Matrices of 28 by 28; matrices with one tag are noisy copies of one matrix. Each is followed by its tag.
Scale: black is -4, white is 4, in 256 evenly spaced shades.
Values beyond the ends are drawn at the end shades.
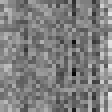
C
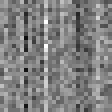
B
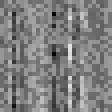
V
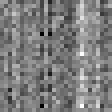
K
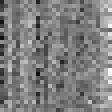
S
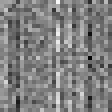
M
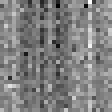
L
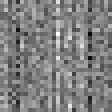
M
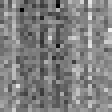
L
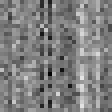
K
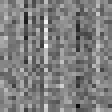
B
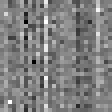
B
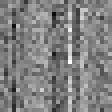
V
